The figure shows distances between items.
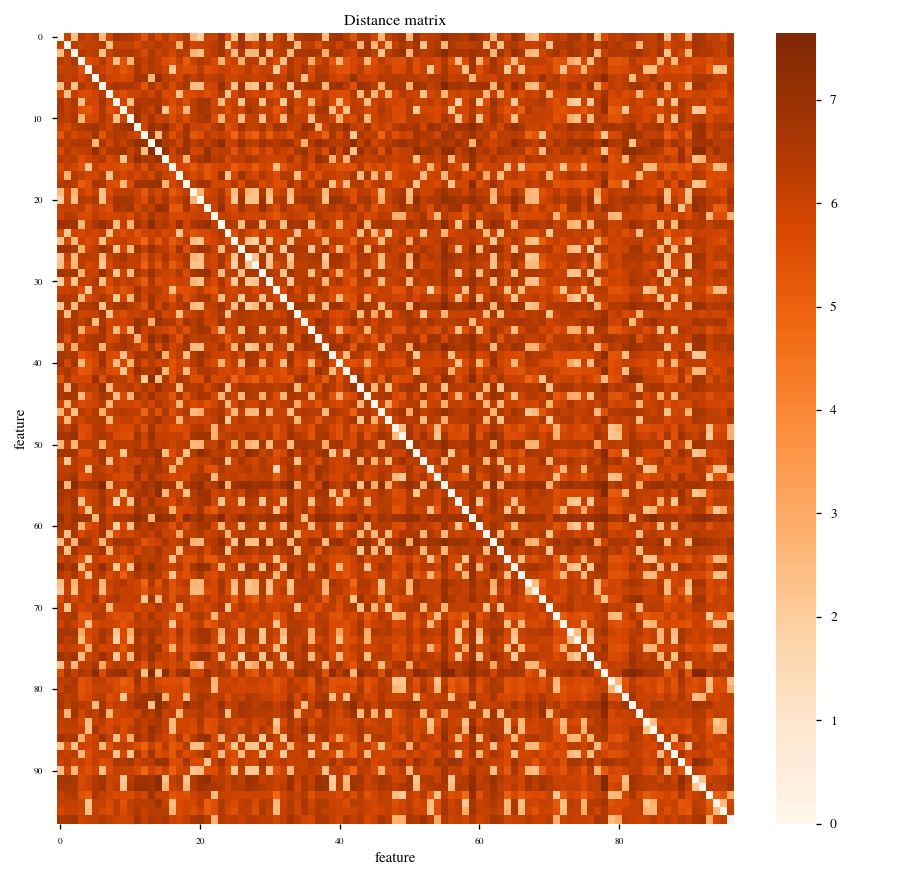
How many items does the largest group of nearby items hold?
19
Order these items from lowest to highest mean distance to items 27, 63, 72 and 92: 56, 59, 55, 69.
56, 55, 69, 59
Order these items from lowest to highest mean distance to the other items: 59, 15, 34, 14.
34, 15, 14, 59
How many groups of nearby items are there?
10
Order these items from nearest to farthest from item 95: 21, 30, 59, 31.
31, 21, 30, 59
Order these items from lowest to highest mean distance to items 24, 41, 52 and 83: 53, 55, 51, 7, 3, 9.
7, 55, 9, 51, 3, 53
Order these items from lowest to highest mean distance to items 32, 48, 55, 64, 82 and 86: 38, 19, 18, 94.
94, 18, 19, 38
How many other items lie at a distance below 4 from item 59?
4
